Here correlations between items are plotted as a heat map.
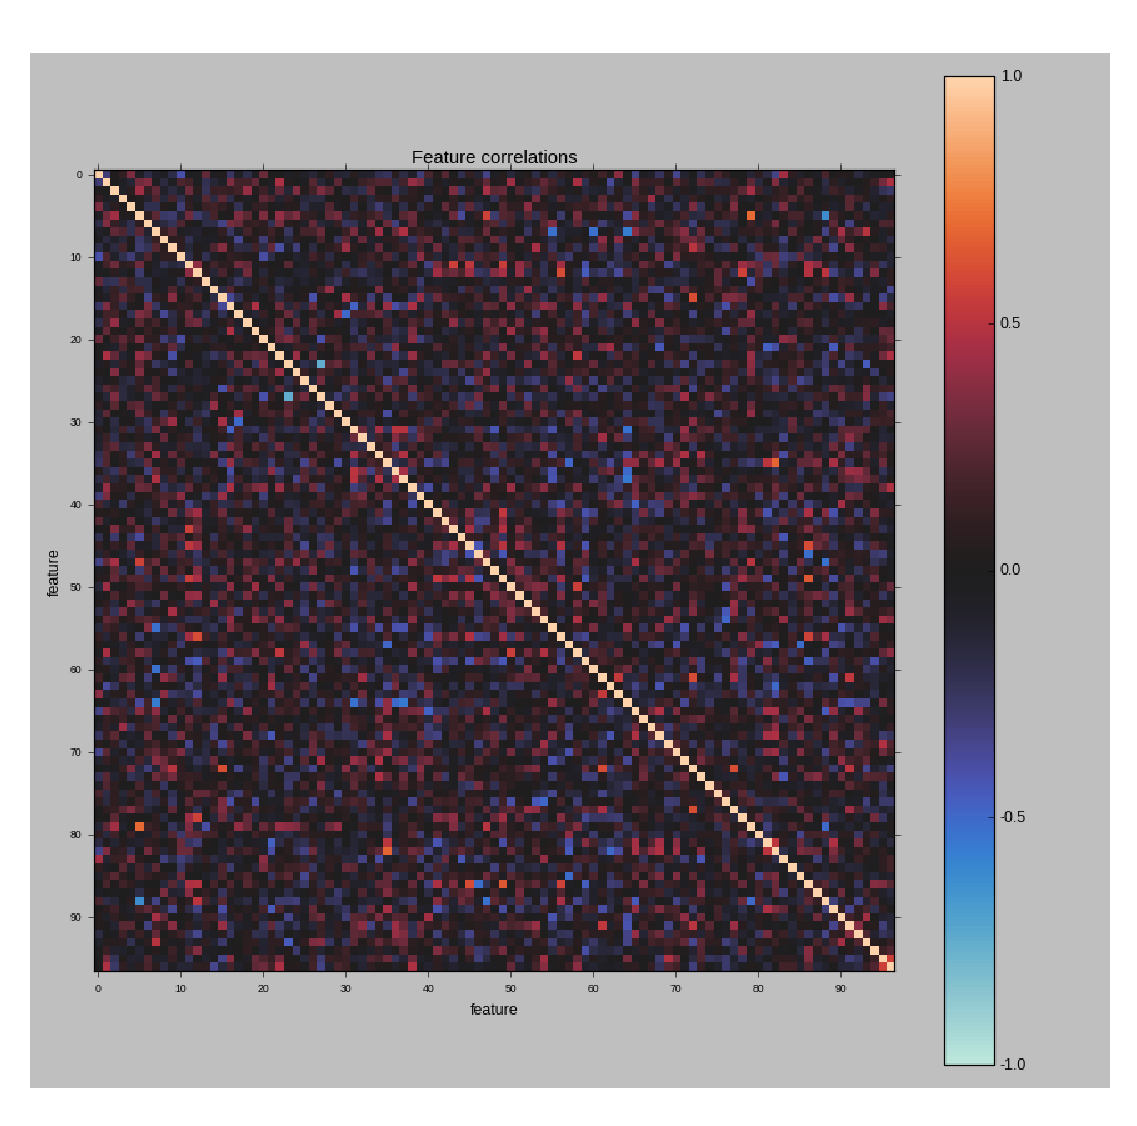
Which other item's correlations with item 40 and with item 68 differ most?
65
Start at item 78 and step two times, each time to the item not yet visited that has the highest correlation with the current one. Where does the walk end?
56
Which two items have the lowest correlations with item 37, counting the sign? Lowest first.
64, 55
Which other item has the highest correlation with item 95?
96
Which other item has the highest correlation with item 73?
34
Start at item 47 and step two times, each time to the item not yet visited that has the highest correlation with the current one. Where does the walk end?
79
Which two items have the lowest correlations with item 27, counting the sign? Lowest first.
23, 20
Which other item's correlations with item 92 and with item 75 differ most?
12
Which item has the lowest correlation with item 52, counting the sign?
27
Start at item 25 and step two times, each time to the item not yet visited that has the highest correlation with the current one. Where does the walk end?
80
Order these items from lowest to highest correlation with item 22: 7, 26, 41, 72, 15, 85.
72, 15, 41, 7, 85, 26
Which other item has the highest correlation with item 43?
11
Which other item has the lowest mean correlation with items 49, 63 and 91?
89
